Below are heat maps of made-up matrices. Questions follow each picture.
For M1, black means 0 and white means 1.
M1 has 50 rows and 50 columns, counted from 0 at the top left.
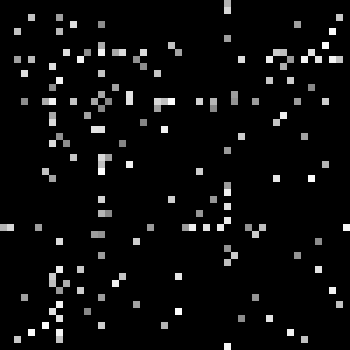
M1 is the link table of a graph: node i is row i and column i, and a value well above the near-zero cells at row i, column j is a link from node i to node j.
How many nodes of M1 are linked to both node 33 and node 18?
2
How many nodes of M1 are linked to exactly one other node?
11
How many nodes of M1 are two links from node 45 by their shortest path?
8
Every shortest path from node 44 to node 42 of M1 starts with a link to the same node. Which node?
node 7
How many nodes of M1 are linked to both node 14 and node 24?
2
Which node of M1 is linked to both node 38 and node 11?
node 8
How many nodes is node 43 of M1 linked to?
3
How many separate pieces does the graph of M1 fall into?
3
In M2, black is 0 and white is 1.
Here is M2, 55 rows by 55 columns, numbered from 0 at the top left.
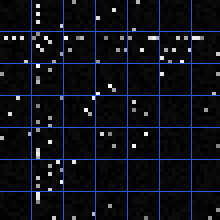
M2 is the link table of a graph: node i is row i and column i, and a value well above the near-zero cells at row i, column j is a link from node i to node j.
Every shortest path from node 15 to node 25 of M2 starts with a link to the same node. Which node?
node 13
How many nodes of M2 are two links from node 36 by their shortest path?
8
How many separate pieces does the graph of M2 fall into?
3
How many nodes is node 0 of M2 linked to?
2
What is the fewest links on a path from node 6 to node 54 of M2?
3
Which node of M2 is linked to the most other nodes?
node 9
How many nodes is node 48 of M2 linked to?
1
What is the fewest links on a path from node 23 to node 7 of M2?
7
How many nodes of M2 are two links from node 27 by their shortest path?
3
